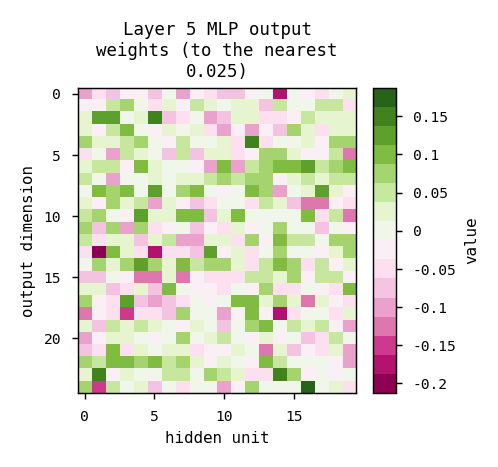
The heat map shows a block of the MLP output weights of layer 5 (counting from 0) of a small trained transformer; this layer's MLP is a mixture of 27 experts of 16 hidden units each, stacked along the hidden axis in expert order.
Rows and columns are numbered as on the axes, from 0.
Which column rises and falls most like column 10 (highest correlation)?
14
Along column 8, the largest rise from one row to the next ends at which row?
10
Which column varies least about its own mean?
18
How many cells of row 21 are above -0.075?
16
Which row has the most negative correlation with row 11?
8
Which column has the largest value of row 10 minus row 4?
11
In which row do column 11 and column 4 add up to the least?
15
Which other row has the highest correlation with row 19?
24
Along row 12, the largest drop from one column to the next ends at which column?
7
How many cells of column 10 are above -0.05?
16
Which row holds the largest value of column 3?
17
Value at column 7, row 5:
0.05
